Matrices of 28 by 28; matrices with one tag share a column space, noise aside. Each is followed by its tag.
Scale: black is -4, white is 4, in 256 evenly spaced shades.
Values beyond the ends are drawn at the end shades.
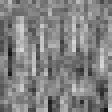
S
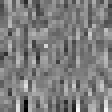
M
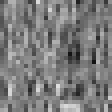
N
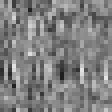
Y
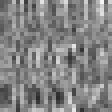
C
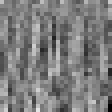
S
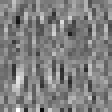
Y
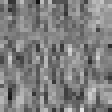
C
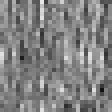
N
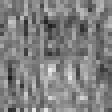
Y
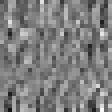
M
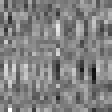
Y
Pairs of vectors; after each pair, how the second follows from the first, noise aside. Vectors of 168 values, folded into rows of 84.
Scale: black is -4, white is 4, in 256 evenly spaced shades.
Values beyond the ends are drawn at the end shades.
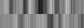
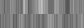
negated, shrunk.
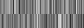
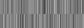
wrapped around, negated, shrunk.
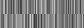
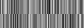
reversed.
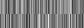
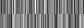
reversed.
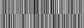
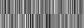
reversed.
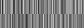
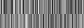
negated.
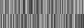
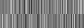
partly zeroed.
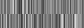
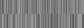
wrapped around, negated, shrunk.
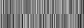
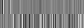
negated, partly zeroed.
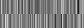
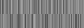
wrapped around, negated, shrunk.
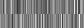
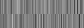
negated, shrunk.
